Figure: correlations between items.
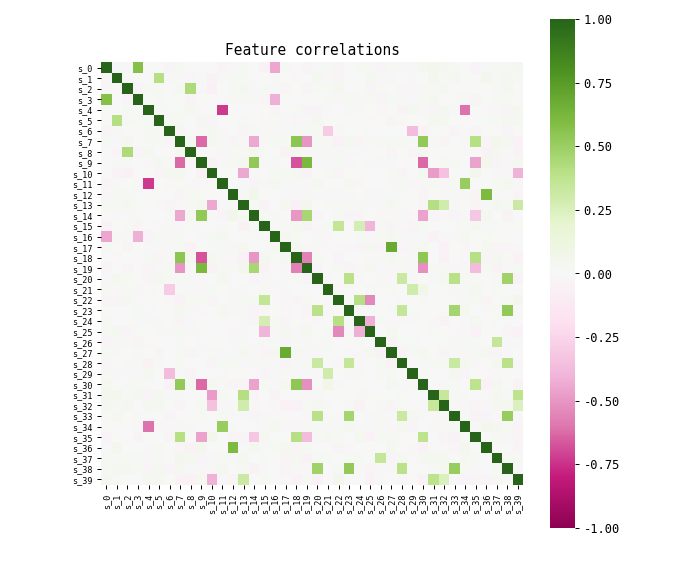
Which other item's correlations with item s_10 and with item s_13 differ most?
s_31
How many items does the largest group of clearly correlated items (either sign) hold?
7
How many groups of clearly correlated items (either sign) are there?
12
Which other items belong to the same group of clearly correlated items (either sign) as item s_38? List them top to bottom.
s_20, s_23, s_28, s_33
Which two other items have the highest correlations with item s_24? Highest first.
s_22, s_15
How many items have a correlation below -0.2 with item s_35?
3
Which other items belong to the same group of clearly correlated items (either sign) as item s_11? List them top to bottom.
s_4, s_34
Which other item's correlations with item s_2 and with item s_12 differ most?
s_36
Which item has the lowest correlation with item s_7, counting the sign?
s_9
